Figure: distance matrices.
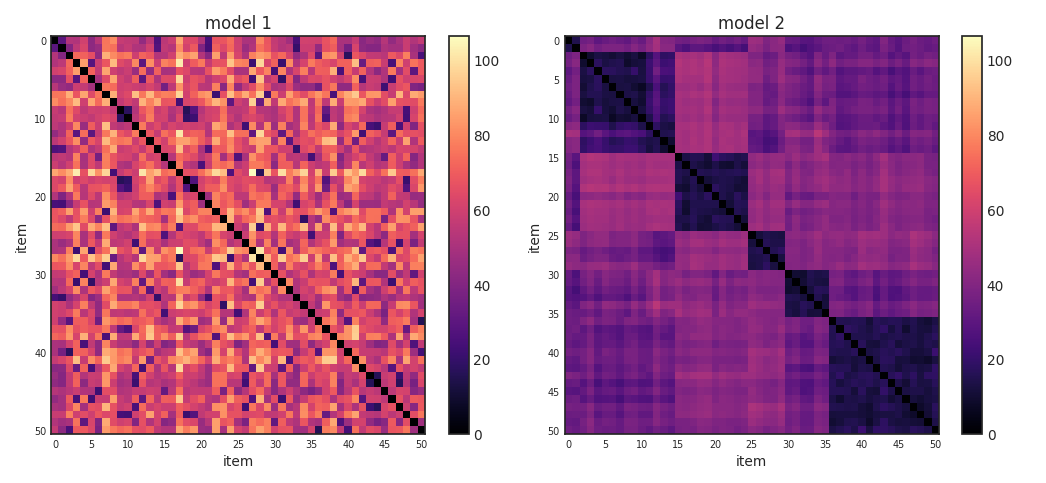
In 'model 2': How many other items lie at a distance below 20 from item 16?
9
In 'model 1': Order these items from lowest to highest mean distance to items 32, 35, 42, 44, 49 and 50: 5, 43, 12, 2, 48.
43, 2, 5, 12, 48
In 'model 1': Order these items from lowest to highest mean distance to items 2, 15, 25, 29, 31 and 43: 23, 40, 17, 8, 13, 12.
40, 23, 12, 13, 8, 17
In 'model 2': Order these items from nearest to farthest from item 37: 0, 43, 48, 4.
48, 43, 4, 0
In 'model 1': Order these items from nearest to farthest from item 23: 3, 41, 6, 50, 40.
6, 50, 40, 3, 41
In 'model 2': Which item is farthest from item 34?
12
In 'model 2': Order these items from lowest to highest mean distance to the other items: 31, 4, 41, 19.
41, 4, 31, 19
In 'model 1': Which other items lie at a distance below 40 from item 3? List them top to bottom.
5, 12, 27, 31, 42, 46
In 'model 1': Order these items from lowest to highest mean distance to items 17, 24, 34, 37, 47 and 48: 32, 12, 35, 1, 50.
35, 1, 32, 50, 12
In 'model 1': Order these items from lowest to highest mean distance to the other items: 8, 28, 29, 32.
32, 29, 8, 28
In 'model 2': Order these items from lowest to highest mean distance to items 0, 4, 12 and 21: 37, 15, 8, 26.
8, 37, 15, 26
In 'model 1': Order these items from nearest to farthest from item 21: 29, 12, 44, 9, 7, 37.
44, 12, 9, 37, 29, 7
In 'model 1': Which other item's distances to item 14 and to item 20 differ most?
16
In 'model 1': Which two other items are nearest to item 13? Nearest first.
32, 41
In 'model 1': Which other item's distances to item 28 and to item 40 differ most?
17
